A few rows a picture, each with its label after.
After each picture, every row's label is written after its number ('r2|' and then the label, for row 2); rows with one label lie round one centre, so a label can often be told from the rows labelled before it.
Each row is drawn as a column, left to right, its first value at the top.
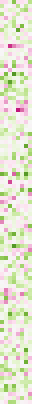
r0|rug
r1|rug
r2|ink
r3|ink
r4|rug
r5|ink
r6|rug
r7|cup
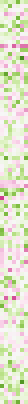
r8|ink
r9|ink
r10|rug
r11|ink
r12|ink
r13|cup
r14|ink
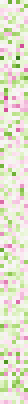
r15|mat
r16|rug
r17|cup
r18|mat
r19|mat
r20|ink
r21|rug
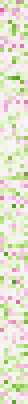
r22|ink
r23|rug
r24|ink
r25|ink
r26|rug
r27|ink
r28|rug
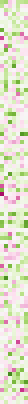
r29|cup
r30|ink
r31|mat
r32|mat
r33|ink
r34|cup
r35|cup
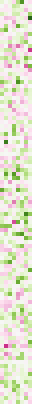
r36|cup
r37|cup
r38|cup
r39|rug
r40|ink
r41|ink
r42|cup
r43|mat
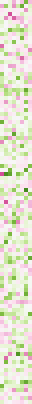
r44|ink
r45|rug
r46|cup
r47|cup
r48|rug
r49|rug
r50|cup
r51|rug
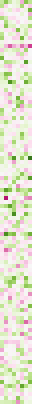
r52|mat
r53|ink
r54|ink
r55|ink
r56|cup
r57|rug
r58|ink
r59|ink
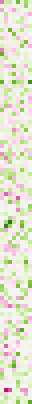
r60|mat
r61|cup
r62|cup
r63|mat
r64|ink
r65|cup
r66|cup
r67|ink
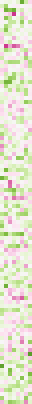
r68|cup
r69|ink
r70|ink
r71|ink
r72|ink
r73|ink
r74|cup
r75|mat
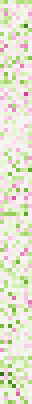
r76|mat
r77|ink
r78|mat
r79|ink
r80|cup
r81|ink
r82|ink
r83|cup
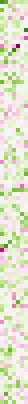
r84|ink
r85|ink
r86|rug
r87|ink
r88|ink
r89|cup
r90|cup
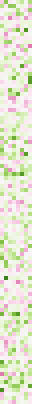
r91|rug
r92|cup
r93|rug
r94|rug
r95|rug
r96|mat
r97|cup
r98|ink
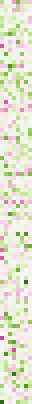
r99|ink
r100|rug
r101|mat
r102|mat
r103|ink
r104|rug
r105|ink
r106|rug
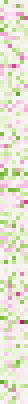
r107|cup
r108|cup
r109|ink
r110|cup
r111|rug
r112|ink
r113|rug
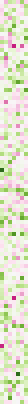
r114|cup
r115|rug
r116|cup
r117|ink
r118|mat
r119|ink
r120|rug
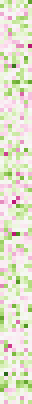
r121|rug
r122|mat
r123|cup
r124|mat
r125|ink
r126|ink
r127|mat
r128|ink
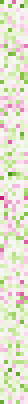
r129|ink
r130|mat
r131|rug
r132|rug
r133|mat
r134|rug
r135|ink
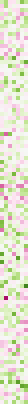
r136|cup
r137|ink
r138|mat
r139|mat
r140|cup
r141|ink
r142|ink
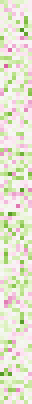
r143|mat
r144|cup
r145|mat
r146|ink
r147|cup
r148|cup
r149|ink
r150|rug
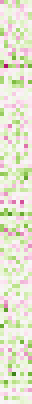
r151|mat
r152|cup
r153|mat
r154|mat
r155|cup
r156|mat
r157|cup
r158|mat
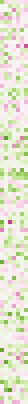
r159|cup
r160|rug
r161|rug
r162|cup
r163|rug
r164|cup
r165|rug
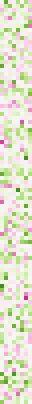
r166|mat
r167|cup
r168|rug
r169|mat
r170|cup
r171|rug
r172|ink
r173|rug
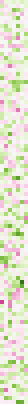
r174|rug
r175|cup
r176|cup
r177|ink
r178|ink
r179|ink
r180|mat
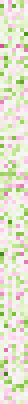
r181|rug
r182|mat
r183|cup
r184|rug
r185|ink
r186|ink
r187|mat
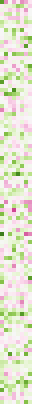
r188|ink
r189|rug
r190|rug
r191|rug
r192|rug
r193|rug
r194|mat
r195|mat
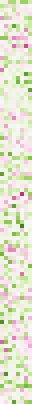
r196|rug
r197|mat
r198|cup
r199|ink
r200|ink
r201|cup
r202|ink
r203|ink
